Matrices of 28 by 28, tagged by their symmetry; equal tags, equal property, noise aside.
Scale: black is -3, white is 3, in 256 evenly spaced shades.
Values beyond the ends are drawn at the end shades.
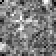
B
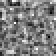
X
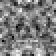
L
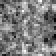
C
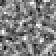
B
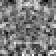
L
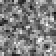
B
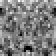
L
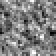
X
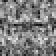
L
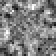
B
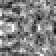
C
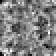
C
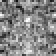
L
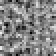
C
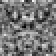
L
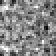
C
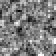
B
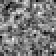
B
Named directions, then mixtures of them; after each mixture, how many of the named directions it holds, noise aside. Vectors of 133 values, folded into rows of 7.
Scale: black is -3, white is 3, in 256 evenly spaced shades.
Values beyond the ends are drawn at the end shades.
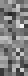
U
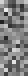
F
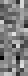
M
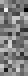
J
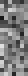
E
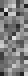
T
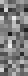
two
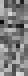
four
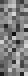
three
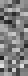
four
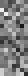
two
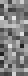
one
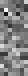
three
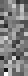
four
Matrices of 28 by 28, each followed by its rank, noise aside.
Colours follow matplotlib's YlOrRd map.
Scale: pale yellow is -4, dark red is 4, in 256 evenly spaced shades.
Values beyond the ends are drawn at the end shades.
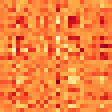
three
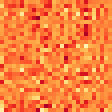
four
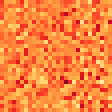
six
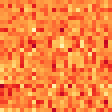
four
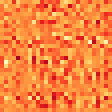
six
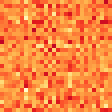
four
